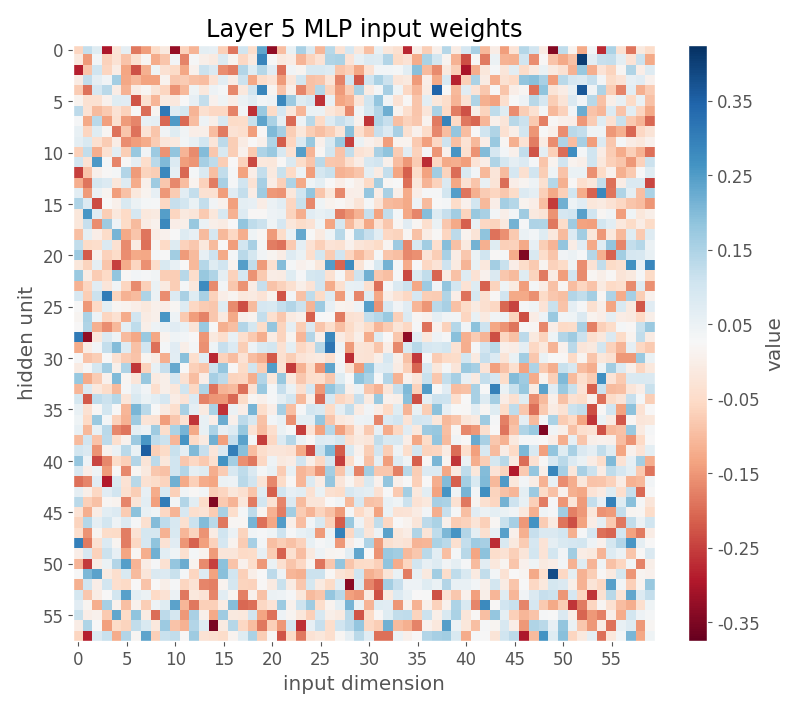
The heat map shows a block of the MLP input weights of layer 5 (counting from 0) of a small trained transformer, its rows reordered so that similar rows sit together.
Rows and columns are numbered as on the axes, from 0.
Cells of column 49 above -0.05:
37
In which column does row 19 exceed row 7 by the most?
41
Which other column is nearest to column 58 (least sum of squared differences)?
33
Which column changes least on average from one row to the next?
22
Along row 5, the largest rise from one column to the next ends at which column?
26
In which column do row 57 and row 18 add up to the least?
54
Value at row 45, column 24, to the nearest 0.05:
-0.1
